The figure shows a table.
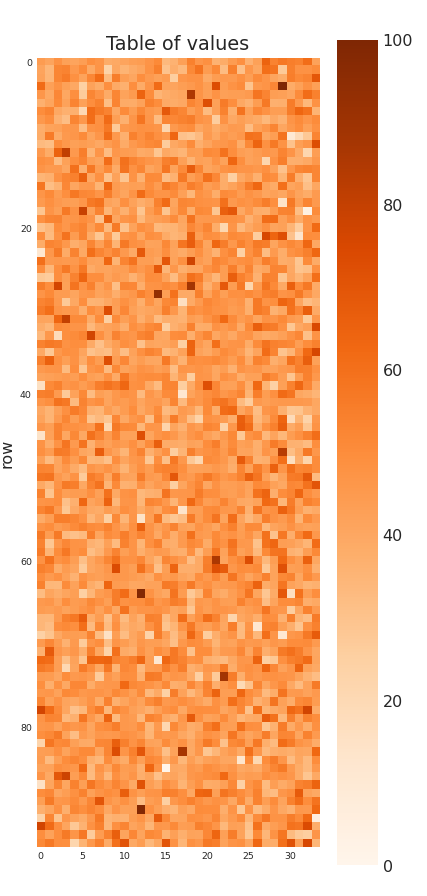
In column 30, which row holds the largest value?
94
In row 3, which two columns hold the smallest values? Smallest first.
5, 25
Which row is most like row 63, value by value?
15
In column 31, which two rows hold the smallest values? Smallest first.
21, 9
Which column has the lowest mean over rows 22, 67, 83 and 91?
0
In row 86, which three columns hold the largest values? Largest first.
3, 2, 22
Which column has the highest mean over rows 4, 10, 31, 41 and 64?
12
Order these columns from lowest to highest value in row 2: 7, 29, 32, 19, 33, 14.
29, 14, 19, 32, 7, 33
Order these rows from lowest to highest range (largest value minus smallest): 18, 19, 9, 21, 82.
19, 82, 9, 21, 18
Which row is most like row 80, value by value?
76
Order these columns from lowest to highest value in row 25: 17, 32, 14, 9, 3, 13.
32, 17, 9, 13, 3, 14
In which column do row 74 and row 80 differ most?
22
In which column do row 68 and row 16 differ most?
26
